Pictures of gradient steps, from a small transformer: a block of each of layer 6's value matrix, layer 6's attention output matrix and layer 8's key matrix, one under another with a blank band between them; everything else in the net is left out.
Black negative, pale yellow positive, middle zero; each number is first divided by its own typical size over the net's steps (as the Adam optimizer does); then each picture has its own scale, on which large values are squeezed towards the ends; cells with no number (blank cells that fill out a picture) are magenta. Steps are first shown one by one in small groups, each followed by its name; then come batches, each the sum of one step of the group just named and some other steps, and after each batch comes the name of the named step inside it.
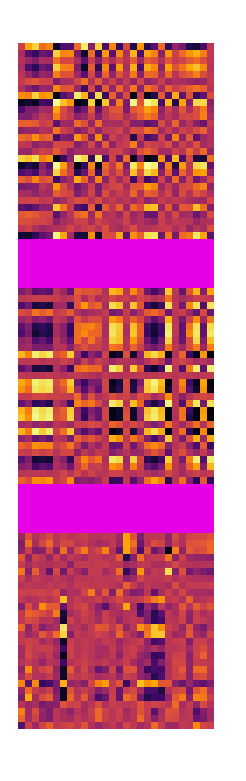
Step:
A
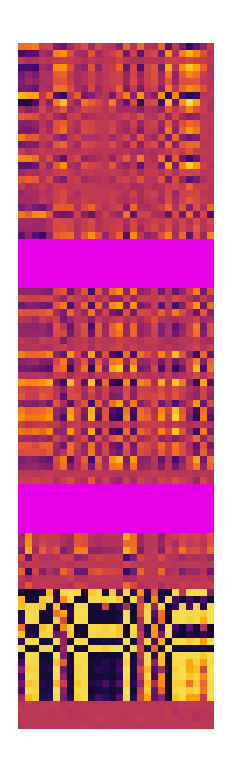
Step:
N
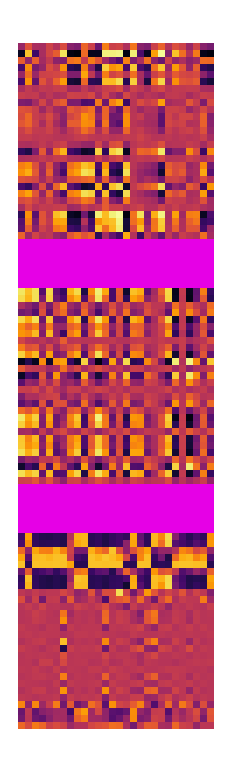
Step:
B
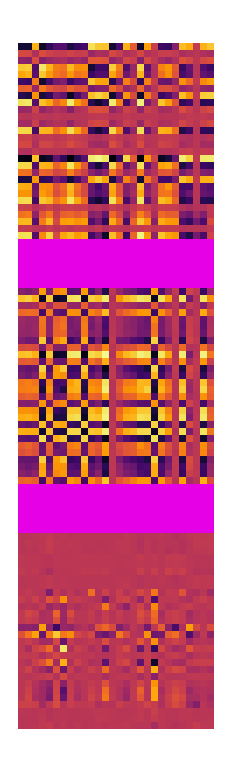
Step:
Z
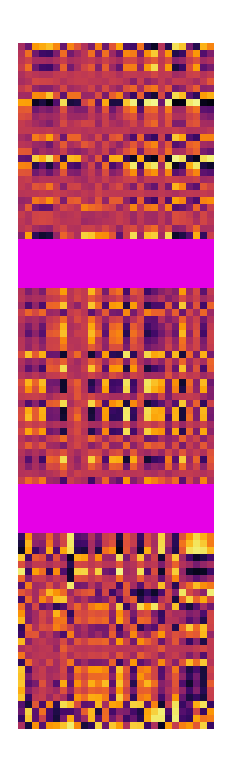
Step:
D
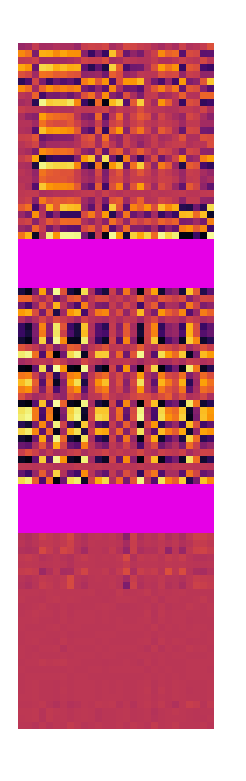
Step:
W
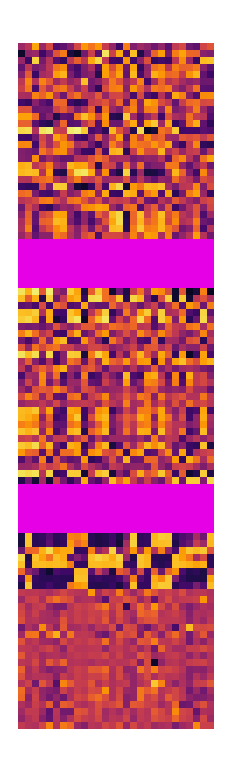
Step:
B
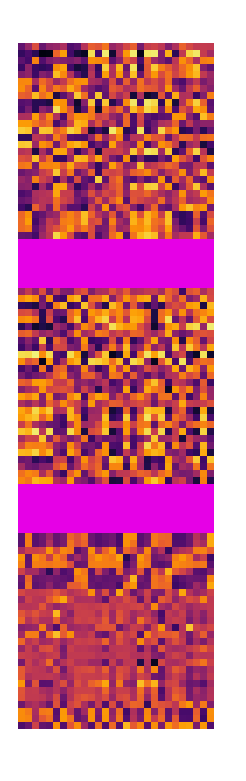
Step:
A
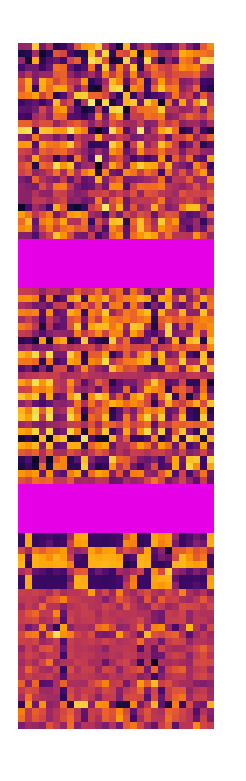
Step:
A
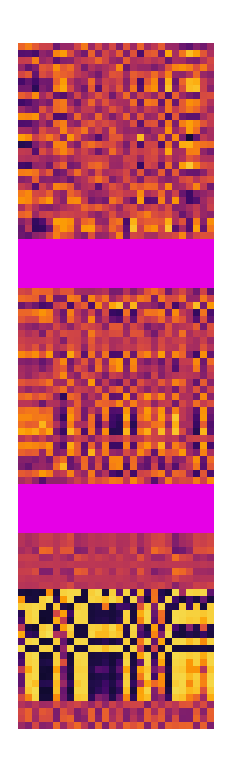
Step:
N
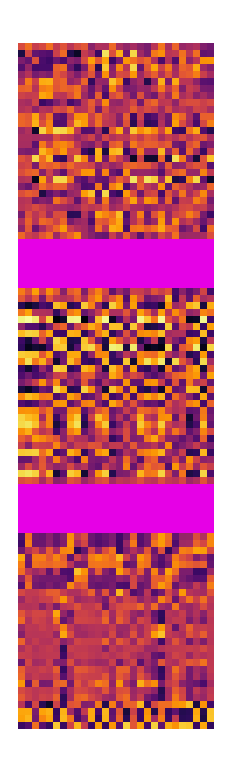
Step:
B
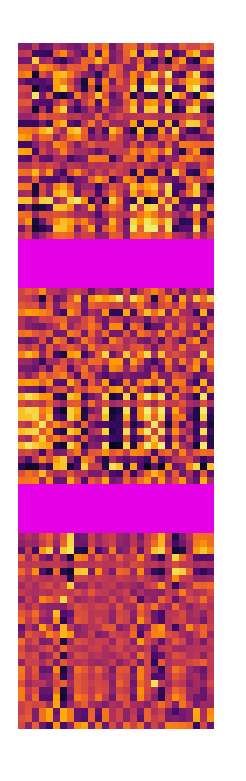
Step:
Z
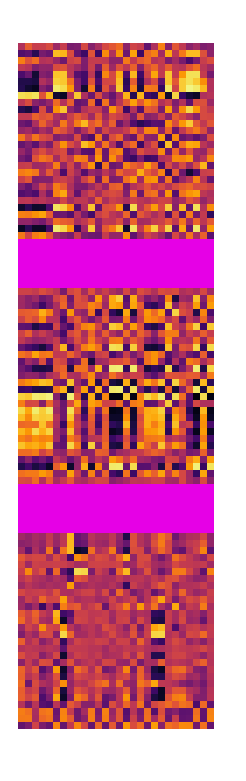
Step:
A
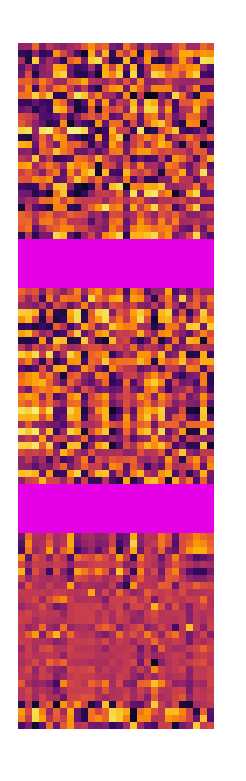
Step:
A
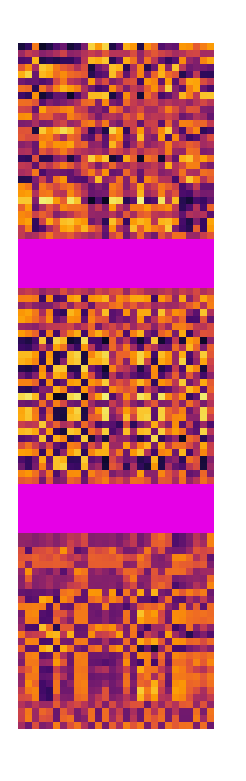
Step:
Z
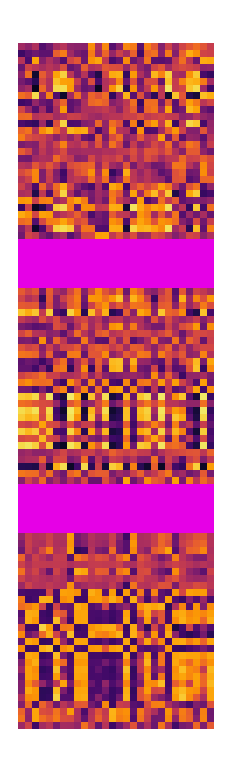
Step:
N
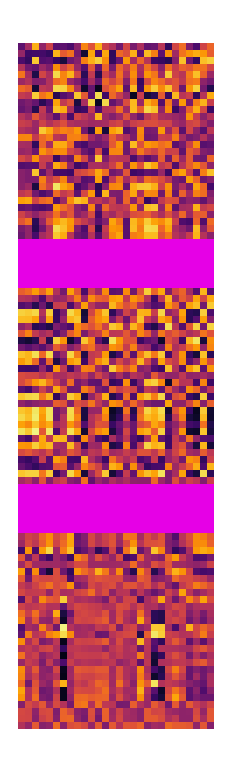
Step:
A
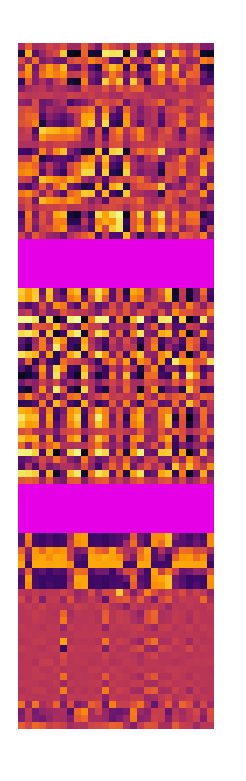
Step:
B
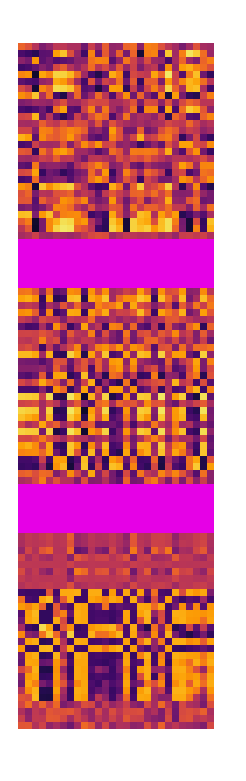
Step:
N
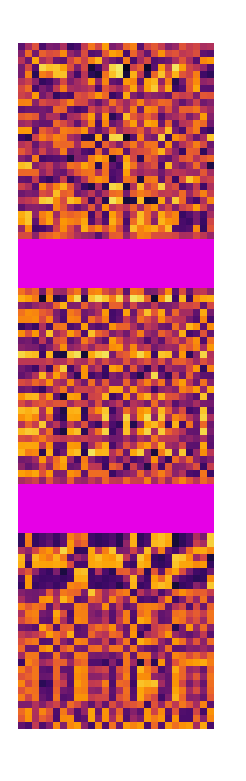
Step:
Z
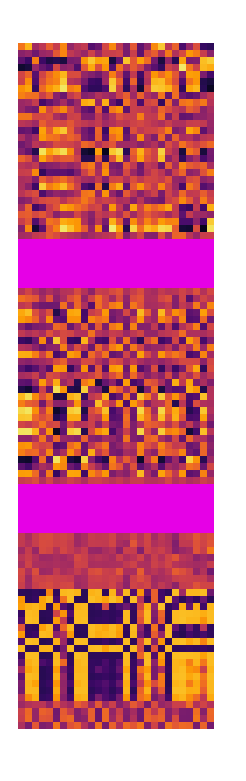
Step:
N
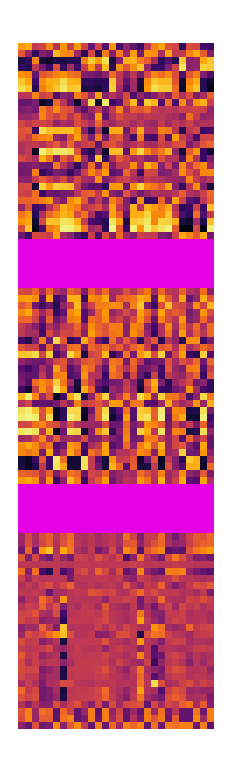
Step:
A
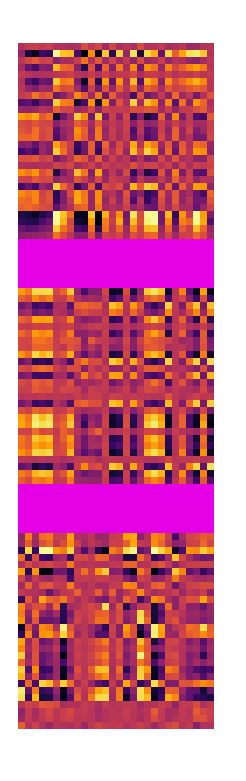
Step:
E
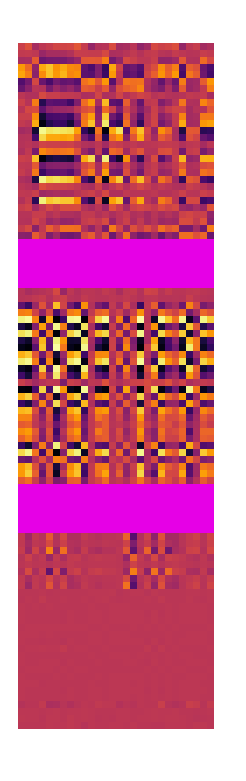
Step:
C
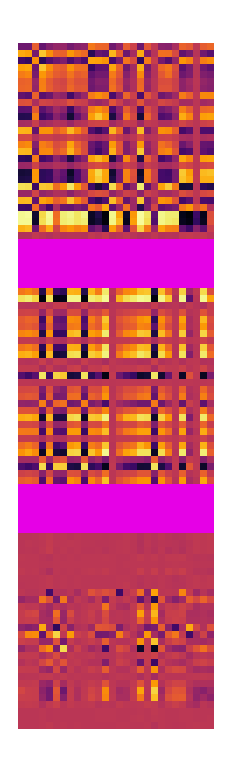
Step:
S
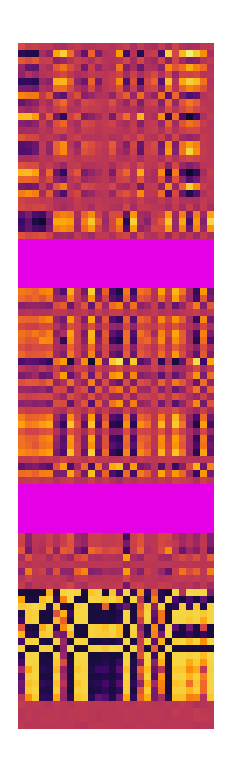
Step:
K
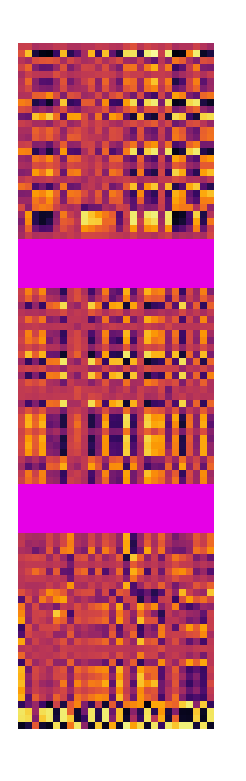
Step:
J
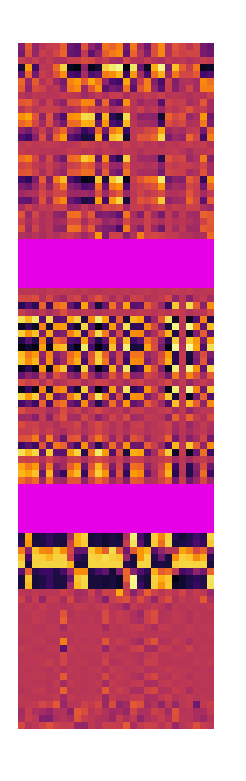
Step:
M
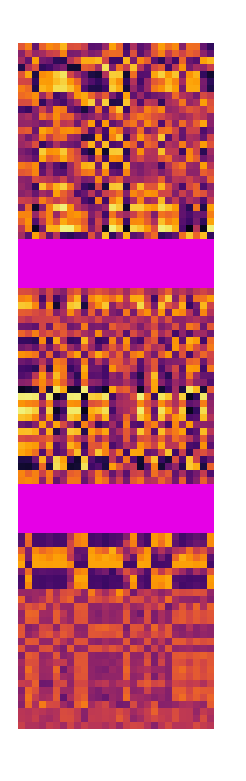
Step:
M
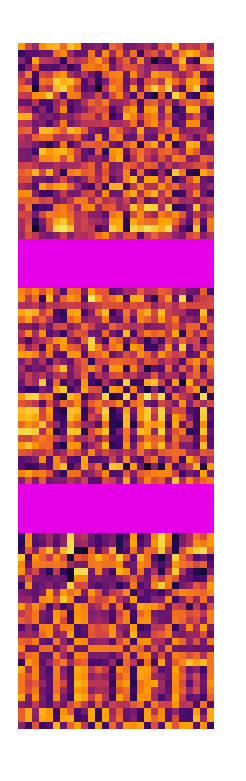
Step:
K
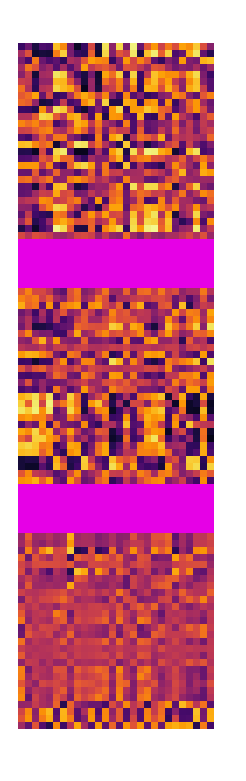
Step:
J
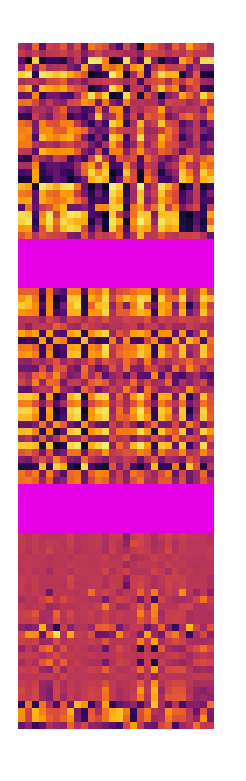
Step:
S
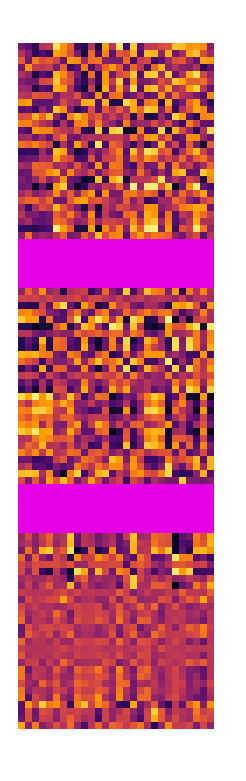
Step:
M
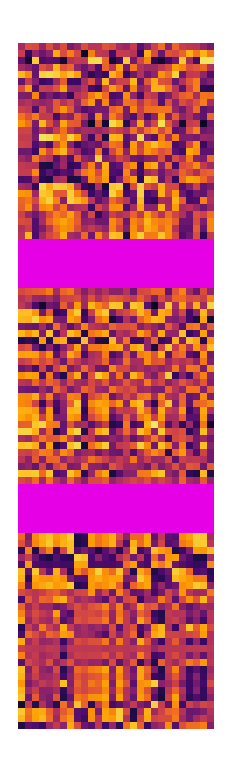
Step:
E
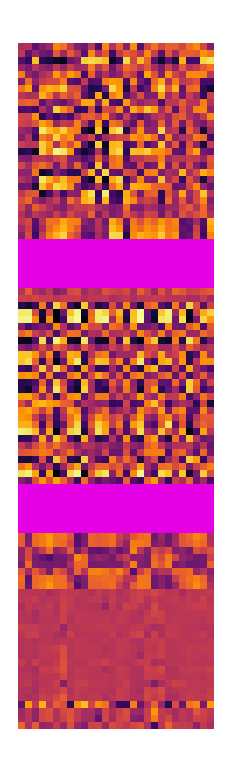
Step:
C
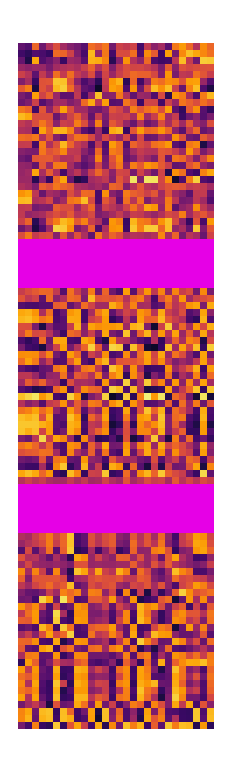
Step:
K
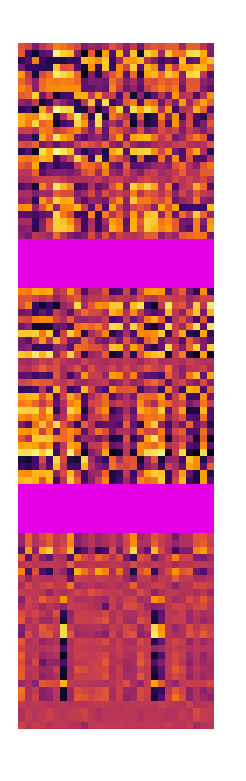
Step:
E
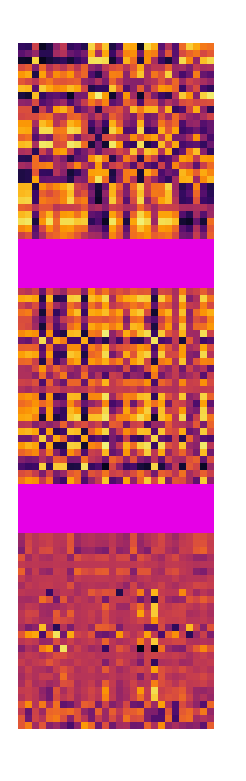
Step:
S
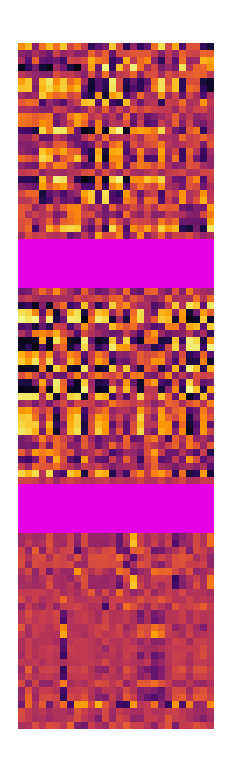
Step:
M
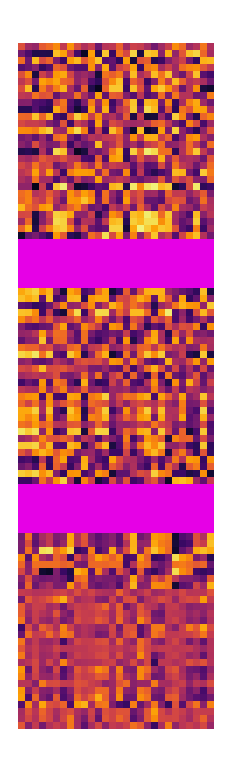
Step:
E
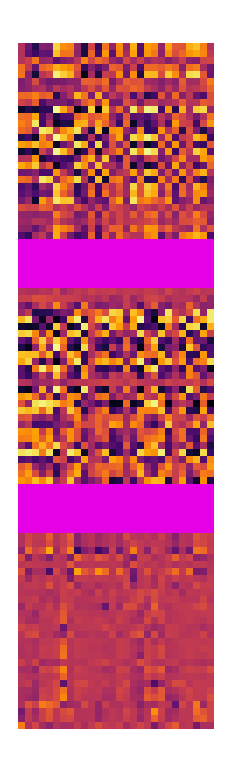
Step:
C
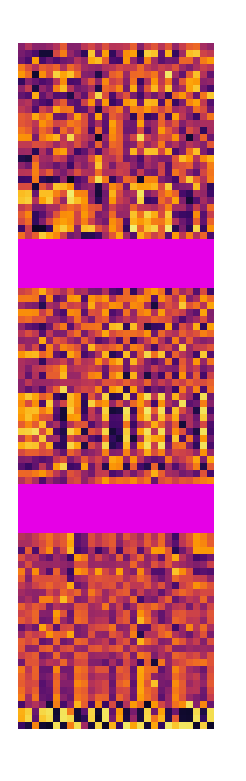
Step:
J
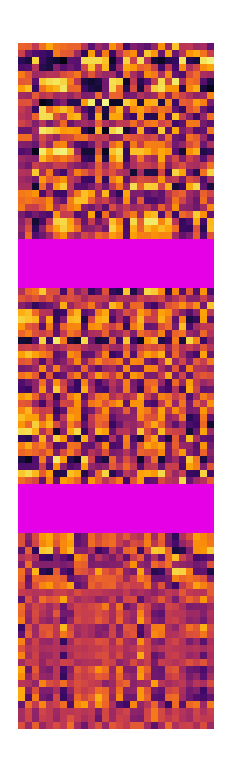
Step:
E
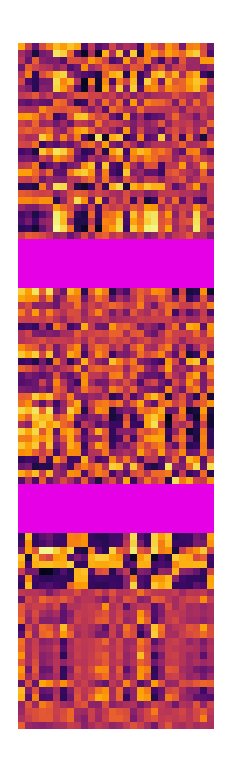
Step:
E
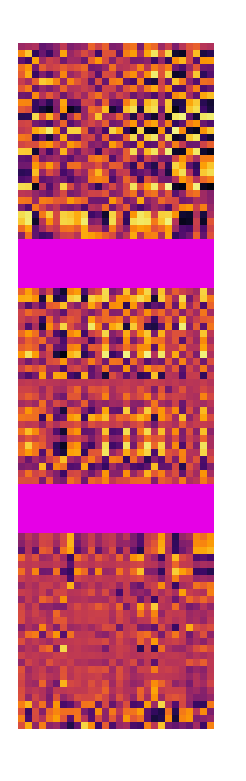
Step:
S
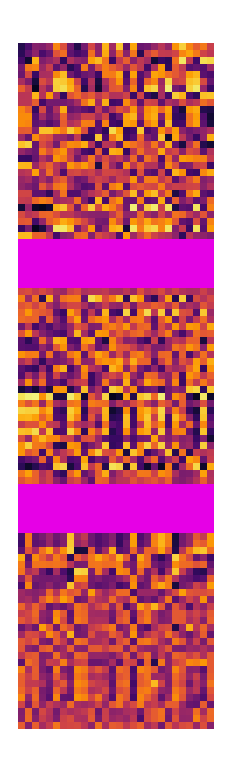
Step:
M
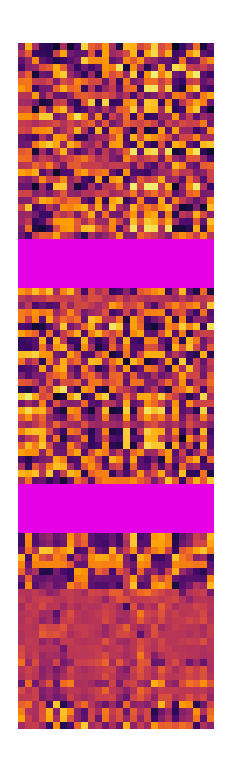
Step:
M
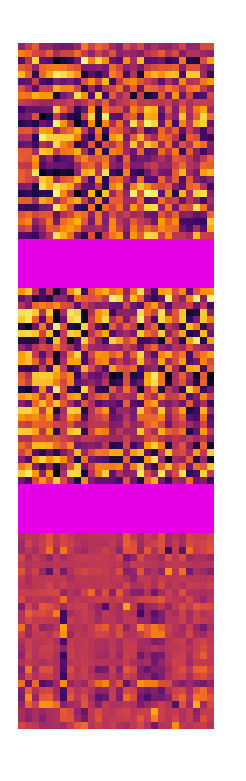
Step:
C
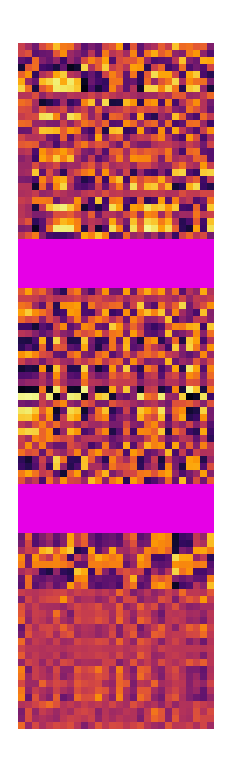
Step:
M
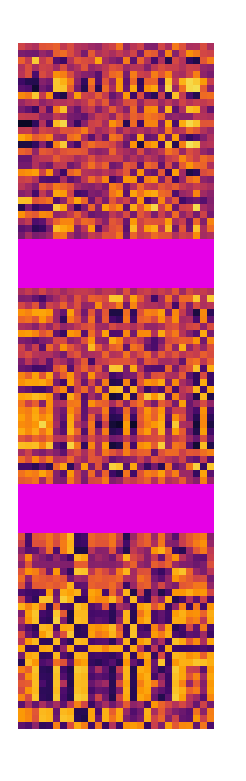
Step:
K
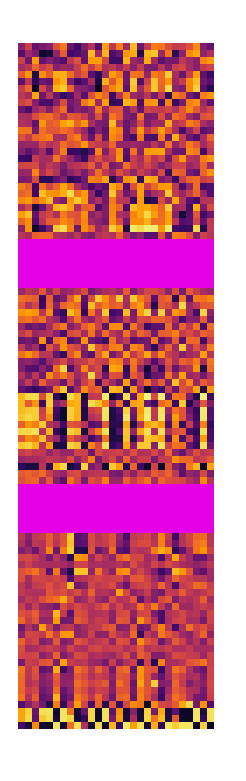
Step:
J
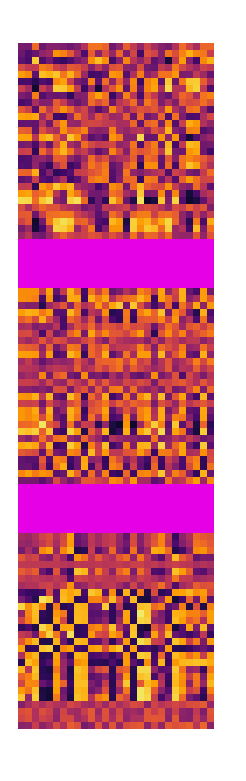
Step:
K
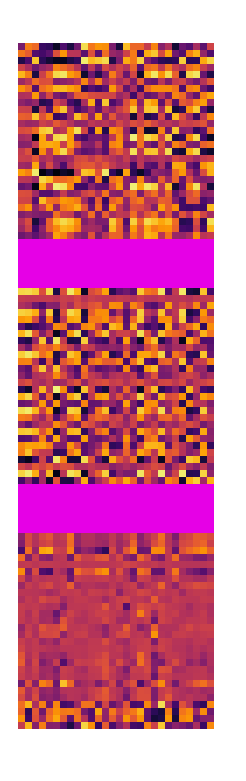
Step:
C
